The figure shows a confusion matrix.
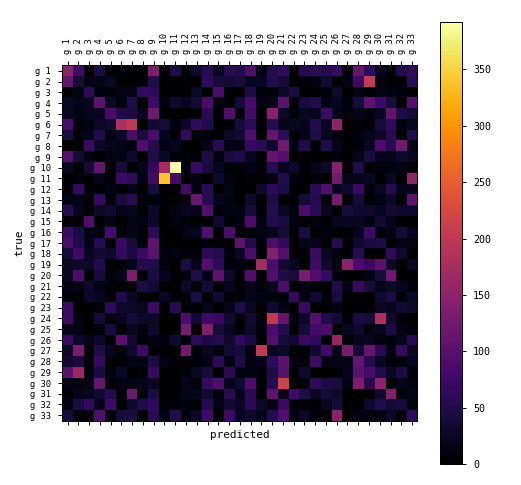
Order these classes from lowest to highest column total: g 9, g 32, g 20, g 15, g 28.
g 32, g 15, g 28, g 9, g 20
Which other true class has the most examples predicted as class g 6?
g 26
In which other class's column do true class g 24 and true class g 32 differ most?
g 20
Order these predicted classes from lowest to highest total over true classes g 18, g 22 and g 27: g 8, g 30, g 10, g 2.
g 10, g 30, g 8, g 2
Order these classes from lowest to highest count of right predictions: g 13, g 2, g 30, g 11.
g 2, g 11, g 13, g 30
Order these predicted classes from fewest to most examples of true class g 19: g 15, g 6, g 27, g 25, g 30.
g 6, g 25, g 15, g 30, g 27
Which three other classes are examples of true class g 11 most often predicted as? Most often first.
g 10, g 33, g 26
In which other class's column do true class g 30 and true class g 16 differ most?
g 21
